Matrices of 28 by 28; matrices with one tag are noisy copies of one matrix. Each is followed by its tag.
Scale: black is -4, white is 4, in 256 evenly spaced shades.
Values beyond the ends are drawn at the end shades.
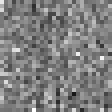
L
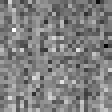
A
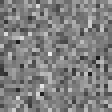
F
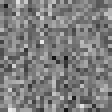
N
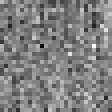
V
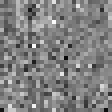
N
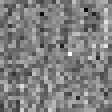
V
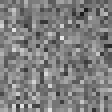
A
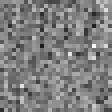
V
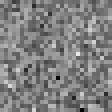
L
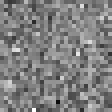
L
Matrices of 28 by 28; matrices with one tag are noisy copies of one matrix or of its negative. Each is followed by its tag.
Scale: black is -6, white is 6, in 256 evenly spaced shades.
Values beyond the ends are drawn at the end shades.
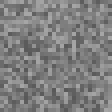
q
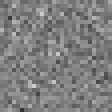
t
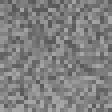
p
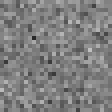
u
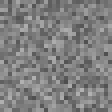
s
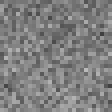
q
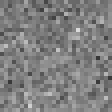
q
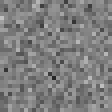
s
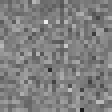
u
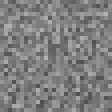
t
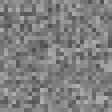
t
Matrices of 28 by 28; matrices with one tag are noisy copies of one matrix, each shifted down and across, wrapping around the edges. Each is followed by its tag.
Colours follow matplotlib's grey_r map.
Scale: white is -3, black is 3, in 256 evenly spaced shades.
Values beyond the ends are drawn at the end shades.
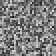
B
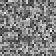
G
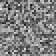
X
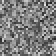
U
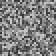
G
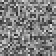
X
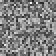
B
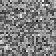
X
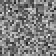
U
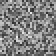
G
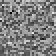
X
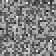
B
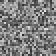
G
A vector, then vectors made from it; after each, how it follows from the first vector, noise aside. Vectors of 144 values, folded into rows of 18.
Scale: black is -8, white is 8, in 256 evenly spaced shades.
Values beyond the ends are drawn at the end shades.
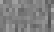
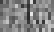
wrapped around, scaled up.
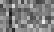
wrapped around, scaled up.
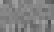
partly zeroed.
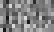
wrapped around, scaled up.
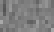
reversed, partly zeroed.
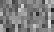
negated, scaled up.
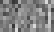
negated, scaled up.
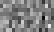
wrapped around, scaled up.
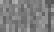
copied.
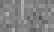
wrapped around, negated, partly zeroed.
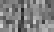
wrapped around, scaled up.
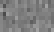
reversed, partly zeroed.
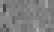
reversed, partly zeroed.
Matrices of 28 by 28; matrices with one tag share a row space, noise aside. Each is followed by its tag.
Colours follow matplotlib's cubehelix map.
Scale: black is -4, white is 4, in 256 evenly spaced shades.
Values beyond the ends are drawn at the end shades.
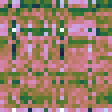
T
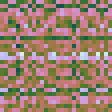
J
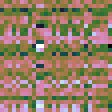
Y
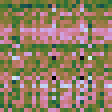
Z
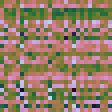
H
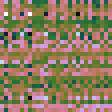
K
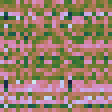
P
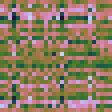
T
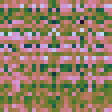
Z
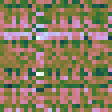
Y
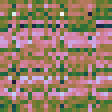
T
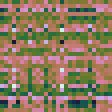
T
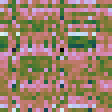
T
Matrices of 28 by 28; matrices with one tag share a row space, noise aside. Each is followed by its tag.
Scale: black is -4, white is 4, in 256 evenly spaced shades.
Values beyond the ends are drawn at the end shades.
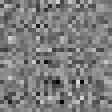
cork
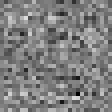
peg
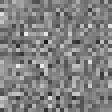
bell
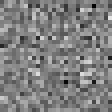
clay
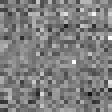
clay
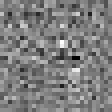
peg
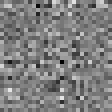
cork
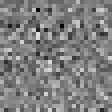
cork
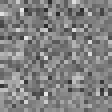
bell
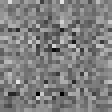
cork
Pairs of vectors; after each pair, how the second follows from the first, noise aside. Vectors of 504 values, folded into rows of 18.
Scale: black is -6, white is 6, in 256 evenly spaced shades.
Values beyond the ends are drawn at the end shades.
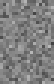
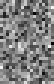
scaled up.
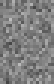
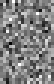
scaled up.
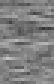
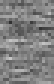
copied.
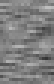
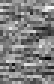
scaled up.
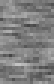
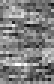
scaled up.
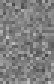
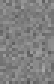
negated, shrunk.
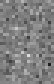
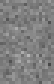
shrunk.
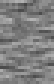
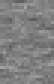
negated, shrunk.
